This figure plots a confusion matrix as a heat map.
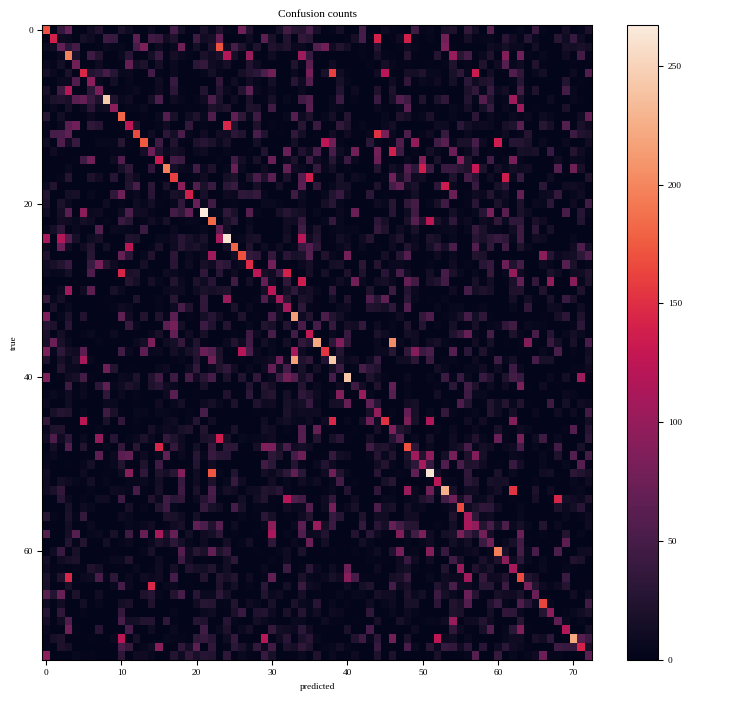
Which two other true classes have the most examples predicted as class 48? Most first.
1, 53
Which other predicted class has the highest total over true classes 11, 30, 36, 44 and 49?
46
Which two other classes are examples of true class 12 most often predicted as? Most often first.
44, 45
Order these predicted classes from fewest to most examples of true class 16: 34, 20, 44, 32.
34, 44, 20, 32
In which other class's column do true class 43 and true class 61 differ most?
40
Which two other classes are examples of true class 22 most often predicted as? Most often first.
51, 49
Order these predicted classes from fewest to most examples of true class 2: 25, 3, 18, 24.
24, 3, 25, 18
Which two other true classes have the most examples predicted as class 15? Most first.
48, 58
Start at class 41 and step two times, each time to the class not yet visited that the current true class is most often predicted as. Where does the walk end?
3
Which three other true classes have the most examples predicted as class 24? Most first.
11, 3, 31
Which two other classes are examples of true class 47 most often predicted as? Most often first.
23, 7
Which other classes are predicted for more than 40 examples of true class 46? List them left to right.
34, 36, 70
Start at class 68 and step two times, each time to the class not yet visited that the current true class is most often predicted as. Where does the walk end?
32
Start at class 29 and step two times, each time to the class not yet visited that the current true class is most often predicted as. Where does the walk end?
17
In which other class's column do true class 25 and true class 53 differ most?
62
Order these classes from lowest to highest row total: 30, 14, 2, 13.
30, 14, 2, 13
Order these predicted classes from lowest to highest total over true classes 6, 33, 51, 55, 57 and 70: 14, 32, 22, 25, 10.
14, 32, 25, 10, 22
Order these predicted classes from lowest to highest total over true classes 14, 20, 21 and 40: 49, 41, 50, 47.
50, 47, 49, 41
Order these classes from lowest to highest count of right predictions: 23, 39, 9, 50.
39, 23, 9, 50
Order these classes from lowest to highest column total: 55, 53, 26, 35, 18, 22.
26, 55, 18, 53, 35, 22
